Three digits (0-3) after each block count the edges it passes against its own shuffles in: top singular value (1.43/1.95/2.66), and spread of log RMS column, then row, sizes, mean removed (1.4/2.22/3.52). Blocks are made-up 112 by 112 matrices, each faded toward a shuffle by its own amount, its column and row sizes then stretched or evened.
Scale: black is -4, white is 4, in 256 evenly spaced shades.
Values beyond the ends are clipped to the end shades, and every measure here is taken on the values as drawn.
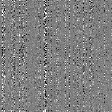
2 3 1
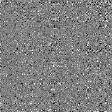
2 2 2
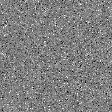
0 1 0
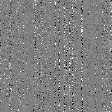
0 3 0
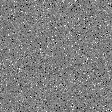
0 0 0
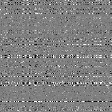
3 1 3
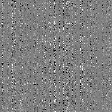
1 3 1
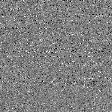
0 0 2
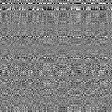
3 0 3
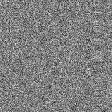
2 0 0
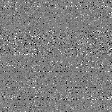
0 1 2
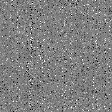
0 2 0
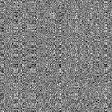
3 2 1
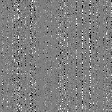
1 3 0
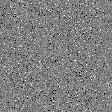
0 1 0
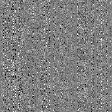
1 3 0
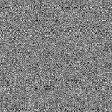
2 0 2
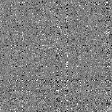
1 2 2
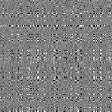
3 2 3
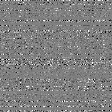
1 1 3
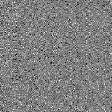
2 2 0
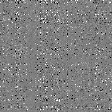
1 2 2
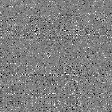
2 1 2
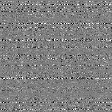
2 1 3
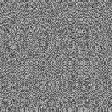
3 0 0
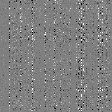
1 3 1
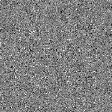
1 1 1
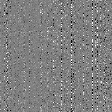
2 3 0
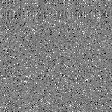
2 0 1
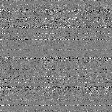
0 1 3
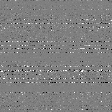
1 1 3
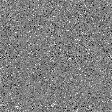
0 1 1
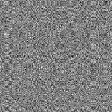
3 1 1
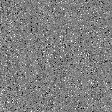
1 1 0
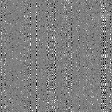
3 3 0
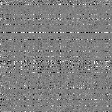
2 2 3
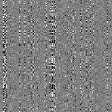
3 3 1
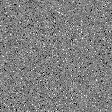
1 0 0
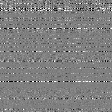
3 0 3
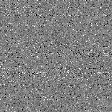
1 0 2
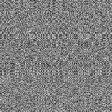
3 0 2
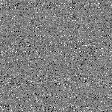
0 0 2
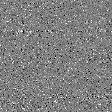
1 0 1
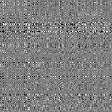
3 2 3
